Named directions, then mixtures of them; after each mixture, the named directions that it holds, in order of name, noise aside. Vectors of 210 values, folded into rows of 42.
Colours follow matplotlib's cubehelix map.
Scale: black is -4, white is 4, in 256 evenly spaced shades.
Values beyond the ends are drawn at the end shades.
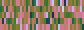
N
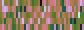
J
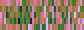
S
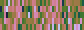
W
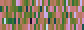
N, S.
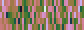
J, S.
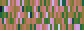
N, W.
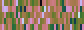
J.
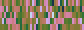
N.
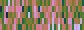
W.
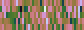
J, S.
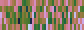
S.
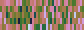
S.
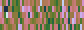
J, W.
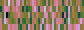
S, W.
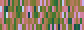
W.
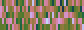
N.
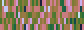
J.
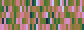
N.
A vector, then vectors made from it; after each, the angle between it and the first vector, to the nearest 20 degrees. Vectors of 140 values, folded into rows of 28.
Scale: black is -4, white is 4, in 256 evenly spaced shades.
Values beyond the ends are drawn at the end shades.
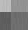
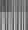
120 degrees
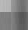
40 degrees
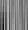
80 degrees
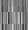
100 degrees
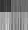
160 degrees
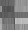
100 degrees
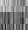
40 degrees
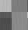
40 degrees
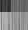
160 degrees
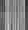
100 degrees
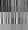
140 degrees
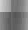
40 degrees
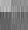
20 degrees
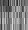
120 degrees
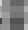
80 degrees
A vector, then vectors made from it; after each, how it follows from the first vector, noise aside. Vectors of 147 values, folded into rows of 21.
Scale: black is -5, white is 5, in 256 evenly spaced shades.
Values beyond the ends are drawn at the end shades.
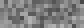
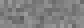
shrunk.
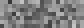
reversed.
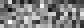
reversed, negated, scaled up.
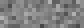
wrapped around, partly zeroed.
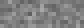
reversed, negated, shrunk.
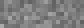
reversed, negated, shrunk.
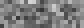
reversed.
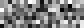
reversed, scaled up.
